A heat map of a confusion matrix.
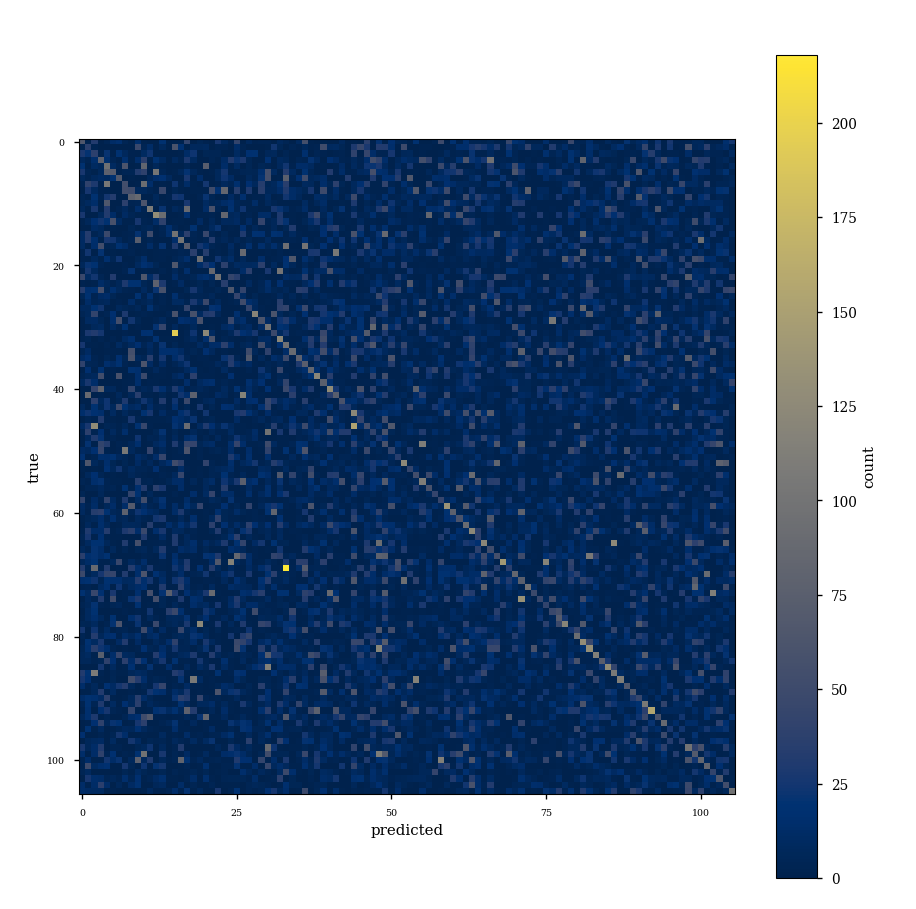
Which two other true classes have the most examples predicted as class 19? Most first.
78, 29
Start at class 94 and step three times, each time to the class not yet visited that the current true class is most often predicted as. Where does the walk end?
26
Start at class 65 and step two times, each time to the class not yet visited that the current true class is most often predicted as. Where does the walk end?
2
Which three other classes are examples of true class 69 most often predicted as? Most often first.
33, 2, 36
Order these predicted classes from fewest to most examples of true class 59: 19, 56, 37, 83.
56, 83, 19, 37
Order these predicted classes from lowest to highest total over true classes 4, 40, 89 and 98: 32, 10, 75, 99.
32, 75, 10, 99
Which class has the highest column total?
49
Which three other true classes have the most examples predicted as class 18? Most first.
87, 41, 28
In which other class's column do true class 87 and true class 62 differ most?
54
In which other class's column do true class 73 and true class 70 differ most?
102
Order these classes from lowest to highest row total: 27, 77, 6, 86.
77, 6, 86, 27
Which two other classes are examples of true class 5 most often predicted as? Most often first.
12, 4
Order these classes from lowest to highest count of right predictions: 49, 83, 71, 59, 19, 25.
25, 49, 71, 19, 83, 59
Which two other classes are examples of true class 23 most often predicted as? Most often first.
12, 53
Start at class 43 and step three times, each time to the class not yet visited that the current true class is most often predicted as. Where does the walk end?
13
